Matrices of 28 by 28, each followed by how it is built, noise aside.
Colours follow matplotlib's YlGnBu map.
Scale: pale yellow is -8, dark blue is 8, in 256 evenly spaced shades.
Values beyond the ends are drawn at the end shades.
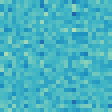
low rank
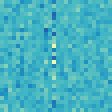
uneven columns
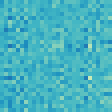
low rank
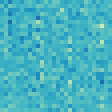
uneven columns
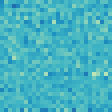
uneven rows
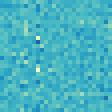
uneven columns
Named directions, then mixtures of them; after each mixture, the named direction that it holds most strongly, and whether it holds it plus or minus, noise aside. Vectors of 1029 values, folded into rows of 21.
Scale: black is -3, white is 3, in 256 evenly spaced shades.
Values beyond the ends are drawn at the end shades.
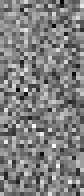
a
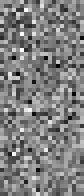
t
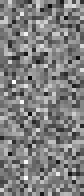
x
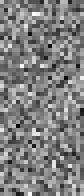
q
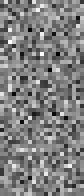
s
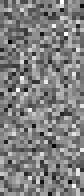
a, minus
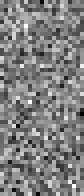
q, plus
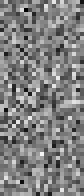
a, minus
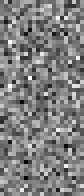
x, minus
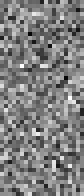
q, plus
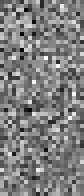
t, minus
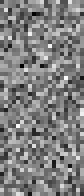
q, minus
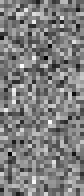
q, plus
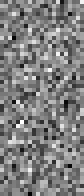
q, minus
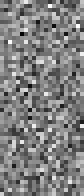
a, plus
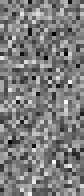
q, plus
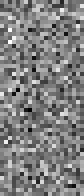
s, plus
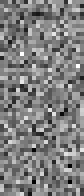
q, minus
